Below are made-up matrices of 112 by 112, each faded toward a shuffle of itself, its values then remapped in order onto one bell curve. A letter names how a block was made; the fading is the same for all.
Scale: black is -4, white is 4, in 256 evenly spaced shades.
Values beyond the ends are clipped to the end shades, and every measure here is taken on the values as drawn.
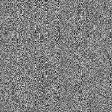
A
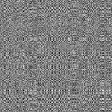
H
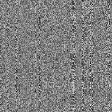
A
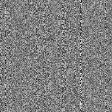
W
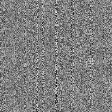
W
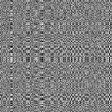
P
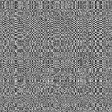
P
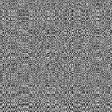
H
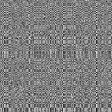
P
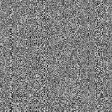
A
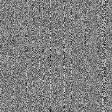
W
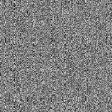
A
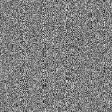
A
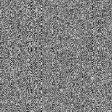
A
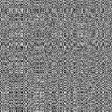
H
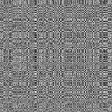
P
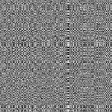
P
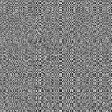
P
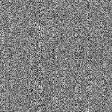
A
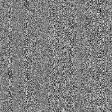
W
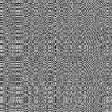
P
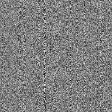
W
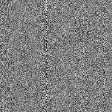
W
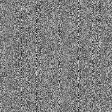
W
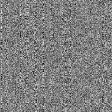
A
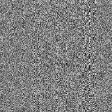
A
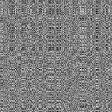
H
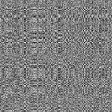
H
